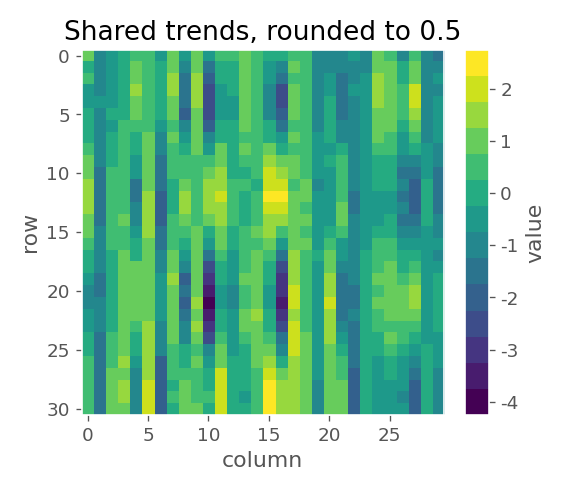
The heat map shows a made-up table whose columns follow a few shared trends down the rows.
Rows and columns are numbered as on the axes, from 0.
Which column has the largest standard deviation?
16
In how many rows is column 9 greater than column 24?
22
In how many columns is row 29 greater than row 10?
14
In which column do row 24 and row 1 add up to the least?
10
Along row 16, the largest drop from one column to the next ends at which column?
6
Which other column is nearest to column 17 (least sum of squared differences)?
5
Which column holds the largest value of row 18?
17
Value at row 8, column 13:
1
